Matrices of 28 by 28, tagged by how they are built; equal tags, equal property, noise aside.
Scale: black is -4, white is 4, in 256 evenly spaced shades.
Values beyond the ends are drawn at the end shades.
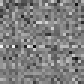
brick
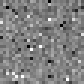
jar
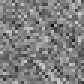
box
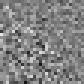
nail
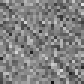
box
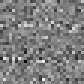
brick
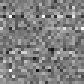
brick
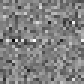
brick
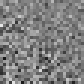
nail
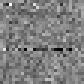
brick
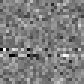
brick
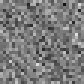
box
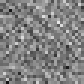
box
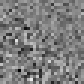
nail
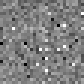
jar
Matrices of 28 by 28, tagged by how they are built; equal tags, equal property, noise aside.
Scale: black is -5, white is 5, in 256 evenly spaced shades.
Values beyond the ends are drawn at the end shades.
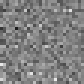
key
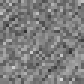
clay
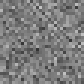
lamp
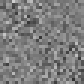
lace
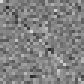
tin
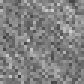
lamp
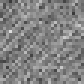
clay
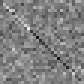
tin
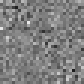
lace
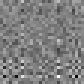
key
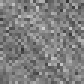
lamp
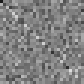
tin
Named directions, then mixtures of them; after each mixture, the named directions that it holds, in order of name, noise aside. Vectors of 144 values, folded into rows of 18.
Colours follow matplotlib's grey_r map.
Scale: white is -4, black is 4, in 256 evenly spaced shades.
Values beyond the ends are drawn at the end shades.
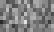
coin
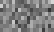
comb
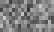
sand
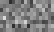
coin, sand.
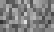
coin.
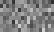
comb.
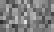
coin.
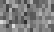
coin.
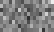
comb, sand.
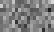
comb.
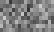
sand.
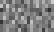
coin, comb.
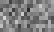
sand.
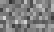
coin, sand.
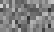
comb.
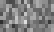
coin.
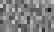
coin, comb.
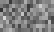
sand.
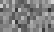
comb.
